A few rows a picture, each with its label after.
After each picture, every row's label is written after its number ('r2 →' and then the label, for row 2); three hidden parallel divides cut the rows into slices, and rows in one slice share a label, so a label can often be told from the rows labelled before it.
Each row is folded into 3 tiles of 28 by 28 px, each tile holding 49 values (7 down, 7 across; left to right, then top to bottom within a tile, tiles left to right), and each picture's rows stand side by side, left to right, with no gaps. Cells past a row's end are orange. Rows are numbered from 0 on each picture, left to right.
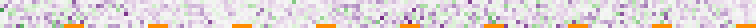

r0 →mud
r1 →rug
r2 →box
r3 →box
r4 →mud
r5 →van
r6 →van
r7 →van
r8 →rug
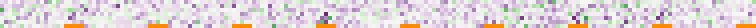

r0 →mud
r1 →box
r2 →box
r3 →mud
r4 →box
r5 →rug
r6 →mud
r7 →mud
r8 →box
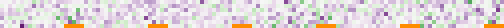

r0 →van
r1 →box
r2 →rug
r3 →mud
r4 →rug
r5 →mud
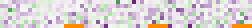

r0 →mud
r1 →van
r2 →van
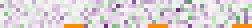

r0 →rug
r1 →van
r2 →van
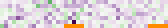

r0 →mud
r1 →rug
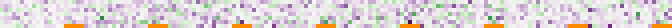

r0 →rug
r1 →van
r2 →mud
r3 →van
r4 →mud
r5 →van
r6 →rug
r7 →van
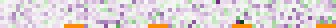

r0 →box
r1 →van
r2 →van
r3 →mud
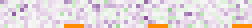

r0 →box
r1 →box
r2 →rug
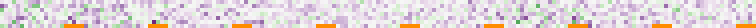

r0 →mud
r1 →van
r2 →box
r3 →rug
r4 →rug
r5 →box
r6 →mud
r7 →box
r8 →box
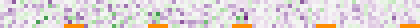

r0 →van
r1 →van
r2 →van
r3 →box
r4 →rug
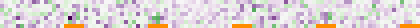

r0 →mud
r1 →van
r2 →rug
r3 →mud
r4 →rug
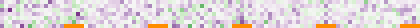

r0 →van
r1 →rug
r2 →mud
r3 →rug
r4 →box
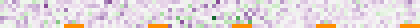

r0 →box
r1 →rug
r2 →van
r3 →box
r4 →rug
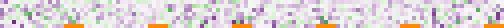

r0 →van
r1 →rug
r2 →mud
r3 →van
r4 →box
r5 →van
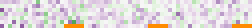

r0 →van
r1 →rug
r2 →box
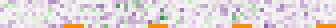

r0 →box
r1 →mud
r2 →box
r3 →box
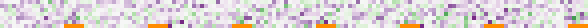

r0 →mud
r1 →rug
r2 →van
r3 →mud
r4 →mud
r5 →van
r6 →van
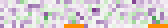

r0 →van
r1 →van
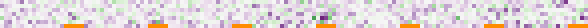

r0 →rug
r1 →box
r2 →box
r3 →mud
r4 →box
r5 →box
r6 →van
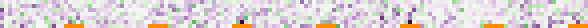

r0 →van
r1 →box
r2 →mud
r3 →van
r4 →mud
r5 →box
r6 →mud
